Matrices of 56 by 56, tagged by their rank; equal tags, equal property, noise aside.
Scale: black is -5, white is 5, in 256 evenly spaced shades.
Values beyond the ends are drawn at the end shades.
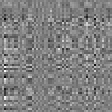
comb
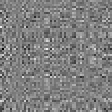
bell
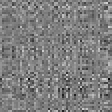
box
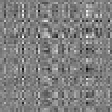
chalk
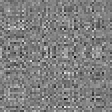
bell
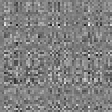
comb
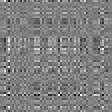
chalk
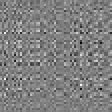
comb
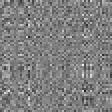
comb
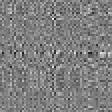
bell
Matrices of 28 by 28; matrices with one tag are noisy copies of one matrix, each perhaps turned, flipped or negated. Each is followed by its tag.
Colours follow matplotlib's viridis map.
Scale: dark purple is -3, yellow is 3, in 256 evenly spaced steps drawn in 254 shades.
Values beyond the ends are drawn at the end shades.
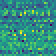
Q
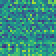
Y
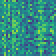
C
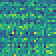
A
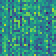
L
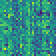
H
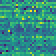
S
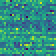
S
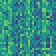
H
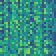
Y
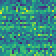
H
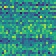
C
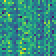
C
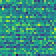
L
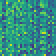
Q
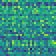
Q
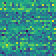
H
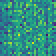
Y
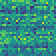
H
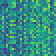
Q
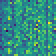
Y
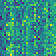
H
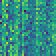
S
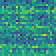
H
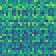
Q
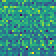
Q
